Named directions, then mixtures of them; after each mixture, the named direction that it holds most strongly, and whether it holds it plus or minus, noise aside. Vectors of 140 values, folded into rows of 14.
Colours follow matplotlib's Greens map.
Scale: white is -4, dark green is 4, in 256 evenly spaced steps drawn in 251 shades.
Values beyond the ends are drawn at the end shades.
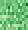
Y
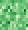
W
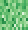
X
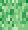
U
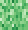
U, minus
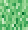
X, minus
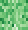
U, plus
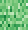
Y, minus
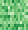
Y, minus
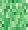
W, plus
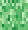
U, minus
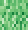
X, minus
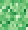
W, plus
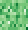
W, minus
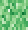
X, minus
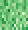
X, plus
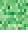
Y, plus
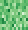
X, plus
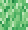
U, minus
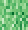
X, minus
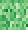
W, plus
